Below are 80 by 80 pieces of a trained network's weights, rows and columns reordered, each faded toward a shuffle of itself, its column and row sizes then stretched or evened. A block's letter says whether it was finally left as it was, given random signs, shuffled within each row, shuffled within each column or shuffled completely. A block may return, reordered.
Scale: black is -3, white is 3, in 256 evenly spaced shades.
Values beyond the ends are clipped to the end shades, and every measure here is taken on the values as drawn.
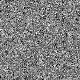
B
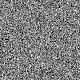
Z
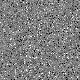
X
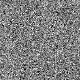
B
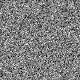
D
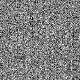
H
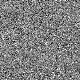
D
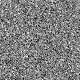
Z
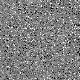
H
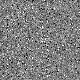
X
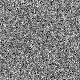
Z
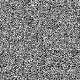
H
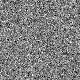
Z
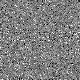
D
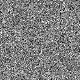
X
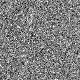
Z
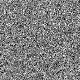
B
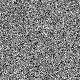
Z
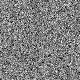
Z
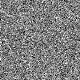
X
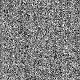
X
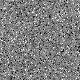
X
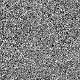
B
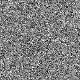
B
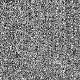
H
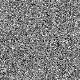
B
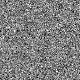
B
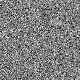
D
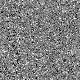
X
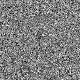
D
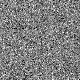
D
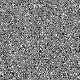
B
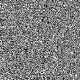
H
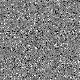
H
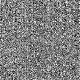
H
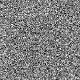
H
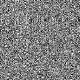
H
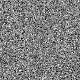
D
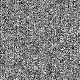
X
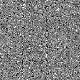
H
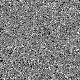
D
